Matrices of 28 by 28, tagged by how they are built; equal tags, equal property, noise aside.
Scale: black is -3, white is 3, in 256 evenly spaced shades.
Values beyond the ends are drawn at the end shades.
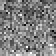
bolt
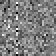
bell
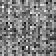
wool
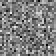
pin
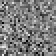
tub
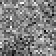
bolt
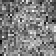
bolt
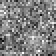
bolt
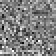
tub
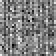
wool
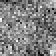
bolt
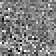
tub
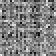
wool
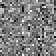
bell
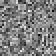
wool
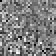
tub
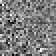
tub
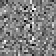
bell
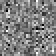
bell
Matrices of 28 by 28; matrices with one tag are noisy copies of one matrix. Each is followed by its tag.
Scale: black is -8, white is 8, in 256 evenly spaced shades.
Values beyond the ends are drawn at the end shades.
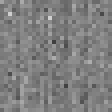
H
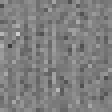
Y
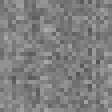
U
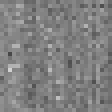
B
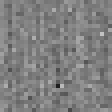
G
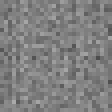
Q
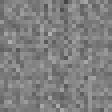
H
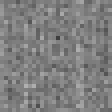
G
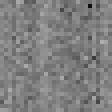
U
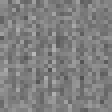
Y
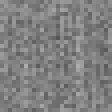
G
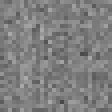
H
